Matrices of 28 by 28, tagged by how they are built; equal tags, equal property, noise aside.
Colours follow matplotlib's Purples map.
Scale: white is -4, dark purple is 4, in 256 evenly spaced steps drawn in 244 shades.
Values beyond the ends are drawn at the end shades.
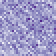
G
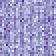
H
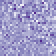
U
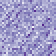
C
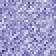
C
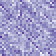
G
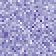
G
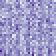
H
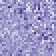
U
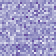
H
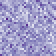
G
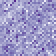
C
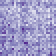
H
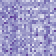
H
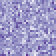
H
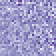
U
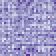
H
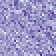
G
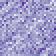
C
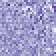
U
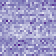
H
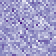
G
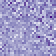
U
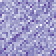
C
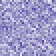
G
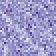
G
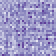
H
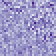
U
